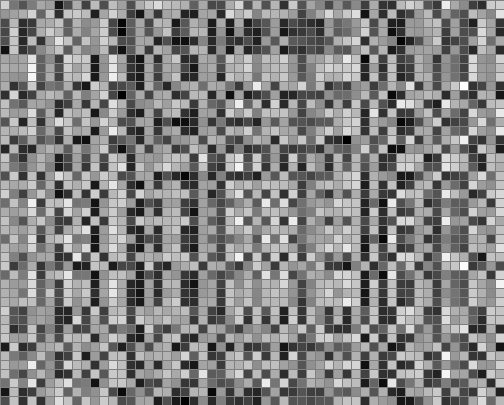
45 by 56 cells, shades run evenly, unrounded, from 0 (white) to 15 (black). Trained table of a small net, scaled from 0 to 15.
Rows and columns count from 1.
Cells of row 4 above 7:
30
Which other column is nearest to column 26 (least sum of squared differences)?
20
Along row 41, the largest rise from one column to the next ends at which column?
41
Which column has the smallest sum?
40
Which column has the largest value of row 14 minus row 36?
45
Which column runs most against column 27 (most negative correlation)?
12
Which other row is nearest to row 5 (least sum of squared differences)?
14
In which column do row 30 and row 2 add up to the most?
16
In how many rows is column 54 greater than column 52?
15
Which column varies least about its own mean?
6
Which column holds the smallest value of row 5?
7
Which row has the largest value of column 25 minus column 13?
9
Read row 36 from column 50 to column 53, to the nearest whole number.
2 6 5 9
